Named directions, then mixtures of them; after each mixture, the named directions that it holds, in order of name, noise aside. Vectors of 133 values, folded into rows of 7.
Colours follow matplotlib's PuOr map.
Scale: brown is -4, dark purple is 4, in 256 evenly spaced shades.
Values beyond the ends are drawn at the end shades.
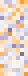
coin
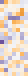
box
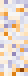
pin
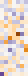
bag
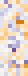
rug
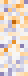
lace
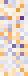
bag, coin, pin.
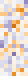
box, lace, pin.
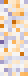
box, lace.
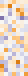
bag, box, coin.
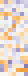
box, coin, pin.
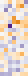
lace, rug.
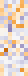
coin, lace, pin.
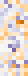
rug.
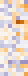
lace, rug.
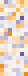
coin.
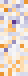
lace.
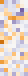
box.
